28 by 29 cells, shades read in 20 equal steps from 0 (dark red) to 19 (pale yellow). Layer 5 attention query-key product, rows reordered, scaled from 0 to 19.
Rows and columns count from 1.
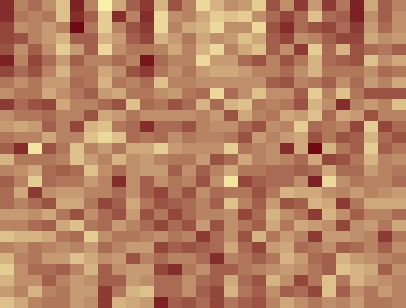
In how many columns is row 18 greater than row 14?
10
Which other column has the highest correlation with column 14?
12
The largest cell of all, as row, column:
1, 8
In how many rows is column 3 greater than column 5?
10
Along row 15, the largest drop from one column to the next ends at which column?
24
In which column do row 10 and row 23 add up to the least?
25
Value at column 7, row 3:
9
